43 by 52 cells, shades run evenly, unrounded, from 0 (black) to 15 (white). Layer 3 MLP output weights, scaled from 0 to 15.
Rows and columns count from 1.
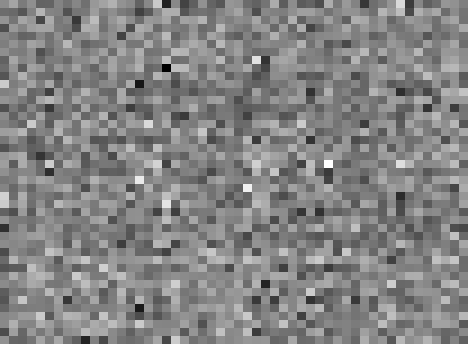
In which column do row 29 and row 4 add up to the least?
1
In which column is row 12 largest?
52
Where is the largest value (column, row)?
37, 21
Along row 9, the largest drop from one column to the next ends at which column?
19
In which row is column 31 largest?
22
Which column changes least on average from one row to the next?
26
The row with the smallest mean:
14
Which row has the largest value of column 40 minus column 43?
8
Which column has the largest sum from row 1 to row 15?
51
